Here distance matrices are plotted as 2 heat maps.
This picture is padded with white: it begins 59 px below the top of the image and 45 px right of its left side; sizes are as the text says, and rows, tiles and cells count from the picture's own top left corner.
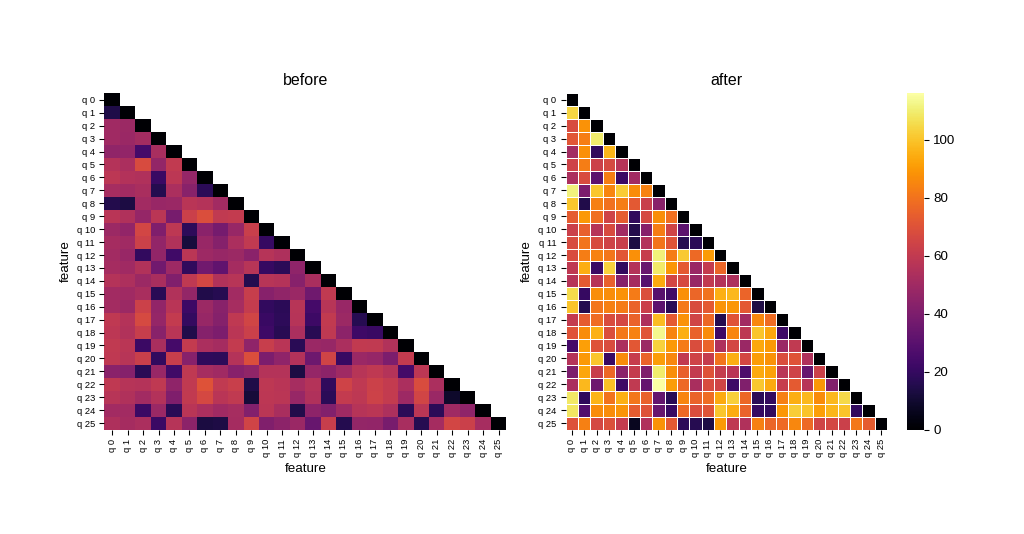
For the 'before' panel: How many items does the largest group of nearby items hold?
7
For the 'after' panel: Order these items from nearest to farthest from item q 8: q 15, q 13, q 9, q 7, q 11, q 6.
q 15, q 7, q 6, q 11, q 9, q 13
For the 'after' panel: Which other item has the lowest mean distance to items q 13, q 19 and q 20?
q 0
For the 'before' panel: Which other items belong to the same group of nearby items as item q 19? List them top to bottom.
q 2, q 4, q 12, q 21, q 24
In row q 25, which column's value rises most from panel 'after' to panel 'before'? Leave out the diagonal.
q 9
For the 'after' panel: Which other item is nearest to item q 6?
q 4
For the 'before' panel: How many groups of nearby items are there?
5
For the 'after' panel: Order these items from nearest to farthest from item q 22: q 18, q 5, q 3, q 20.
q 5, q 18, q 20, q 3
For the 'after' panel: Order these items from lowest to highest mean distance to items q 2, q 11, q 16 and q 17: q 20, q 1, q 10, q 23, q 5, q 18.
q 10, q 5, q 1, q 23, q 18, q 20
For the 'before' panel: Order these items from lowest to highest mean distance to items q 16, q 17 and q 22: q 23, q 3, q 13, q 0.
q 13, q 23, q 3, q 0
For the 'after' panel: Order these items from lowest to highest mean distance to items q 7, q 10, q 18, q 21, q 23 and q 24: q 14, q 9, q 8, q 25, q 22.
q 8, q 14, q 25, q 9, q 22
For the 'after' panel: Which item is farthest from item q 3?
q 2
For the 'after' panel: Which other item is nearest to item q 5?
q 25
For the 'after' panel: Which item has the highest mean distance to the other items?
q 7
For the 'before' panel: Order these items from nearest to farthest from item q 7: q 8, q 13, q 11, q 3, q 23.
q 3, q 13, q 11, q 8, q 23
